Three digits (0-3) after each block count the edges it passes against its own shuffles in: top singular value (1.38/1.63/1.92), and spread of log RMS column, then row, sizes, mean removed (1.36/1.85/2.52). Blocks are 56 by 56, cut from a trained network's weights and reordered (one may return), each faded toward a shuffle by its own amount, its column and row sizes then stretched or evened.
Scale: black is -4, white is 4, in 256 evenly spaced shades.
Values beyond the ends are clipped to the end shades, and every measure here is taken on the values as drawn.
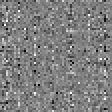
0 3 1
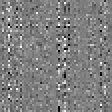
1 3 1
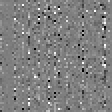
0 3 0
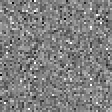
0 2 0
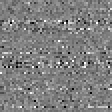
0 0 3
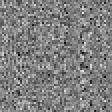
3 2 0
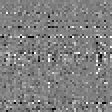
2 2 3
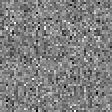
2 2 0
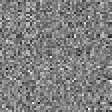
3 1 1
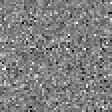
1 1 1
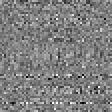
2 0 3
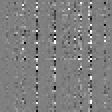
3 3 1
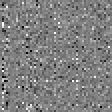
0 3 1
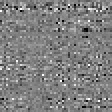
3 2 3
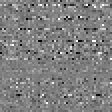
0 1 3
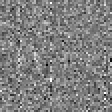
1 2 0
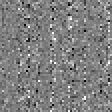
0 3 1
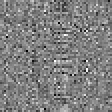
3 2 1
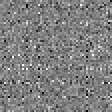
1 2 2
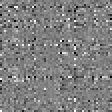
1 2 3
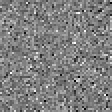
0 1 0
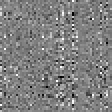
3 3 1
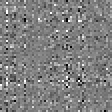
2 3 2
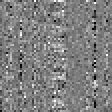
3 3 0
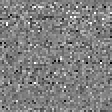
0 0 2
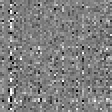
3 3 1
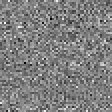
2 0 1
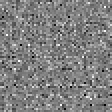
2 0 2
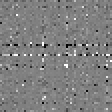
3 2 2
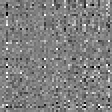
3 3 2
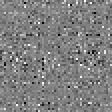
0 2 3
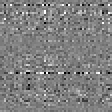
3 1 3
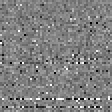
3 0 2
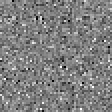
1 0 1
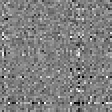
2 2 2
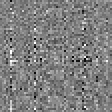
2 3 1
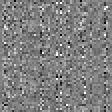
2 3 0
